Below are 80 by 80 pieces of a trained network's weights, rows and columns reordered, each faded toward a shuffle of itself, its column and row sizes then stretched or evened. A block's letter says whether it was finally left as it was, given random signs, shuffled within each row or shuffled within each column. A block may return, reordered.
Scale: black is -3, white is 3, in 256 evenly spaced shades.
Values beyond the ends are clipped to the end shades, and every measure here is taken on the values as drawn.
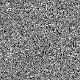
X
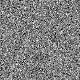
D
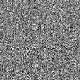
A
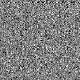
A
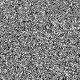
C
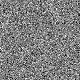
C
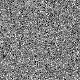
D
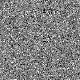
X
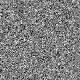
D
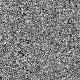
D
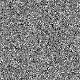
X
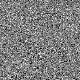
X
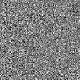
A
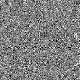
A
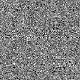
A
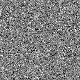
C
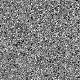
D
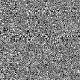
A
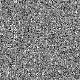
X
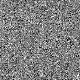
X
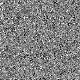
X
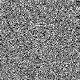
A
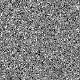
X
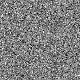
C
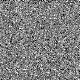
X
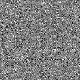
A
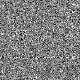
X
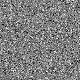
C
